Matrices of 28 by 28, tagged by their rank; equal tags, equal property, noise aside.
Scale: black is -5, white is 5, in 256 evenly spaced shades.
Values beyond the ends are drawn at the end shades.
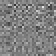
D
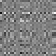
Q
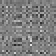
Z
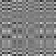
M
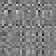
Q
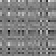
M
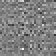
D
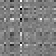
M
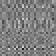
Q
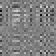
M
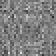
D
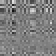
M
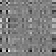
M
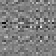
Z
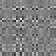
Q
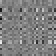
M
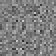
D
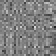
Z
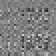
Z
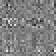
Z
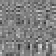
Z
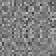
D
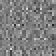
D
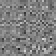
D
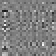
Z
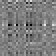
M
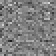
D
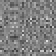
D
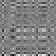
M
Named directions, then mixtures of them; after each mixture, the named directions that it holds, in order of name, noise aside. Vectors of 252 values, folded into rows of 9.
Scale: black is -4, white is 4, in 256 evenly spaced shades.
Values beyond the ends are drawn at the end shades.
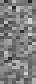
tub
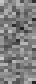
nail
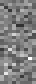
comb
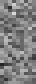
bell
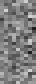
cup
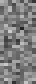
bell, nail.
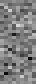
comb.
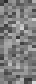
nail, tub.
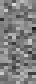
bell, cup.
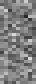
comb, cup.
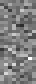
comb.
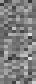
comb, tub.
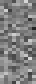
comb, cup.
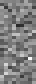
comb.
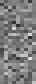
comb, tub.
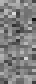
bell, nail.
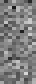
tub.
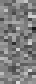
cup.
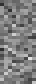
comb, nail.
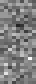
comb, nail.
